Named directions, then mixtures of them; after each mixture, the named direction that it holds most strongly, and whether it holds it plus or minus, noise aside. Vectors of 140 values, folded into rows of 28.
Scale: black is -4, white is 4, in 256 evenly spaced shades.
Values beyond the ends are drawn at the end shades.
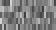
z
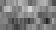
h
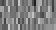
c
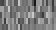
c, plus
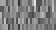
c, minus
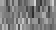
c, minus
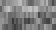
h, plus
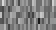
c, minus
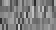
z, minus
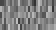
c, plus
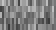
c, minus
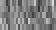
c, minus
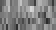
h, plus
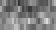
h, minus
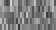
z, plus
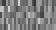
c, plus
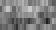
h, plus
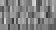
c, minus
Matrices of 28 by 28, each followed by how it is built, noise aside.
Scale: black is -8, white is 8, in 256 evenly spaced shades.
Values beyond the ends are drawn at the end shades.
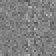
uneven columns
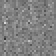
uneven columns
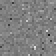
sparse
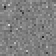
sparse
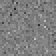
sparse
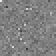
sparse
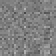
low rank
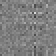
low rank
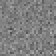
low rank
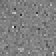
sparse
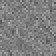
Toeplitz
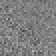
lower triangular
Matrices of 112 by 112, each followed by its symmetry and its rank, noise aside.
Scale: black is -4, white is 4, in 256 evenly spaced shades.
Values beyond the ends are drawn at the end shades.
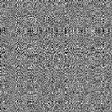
no symmetry, rank six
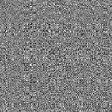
symmetric, rank six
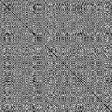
symmetric, rank five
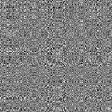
no symmetry, rank seven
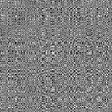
symmetric, rank five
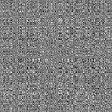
antisymmetric, rank six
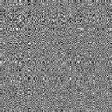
no symmetry, rank seven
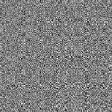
no symmetry, rank seven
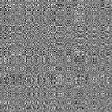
antisymmetric, rank six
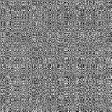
antisymmetric, rank six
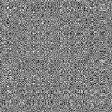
no symmetry, rank six
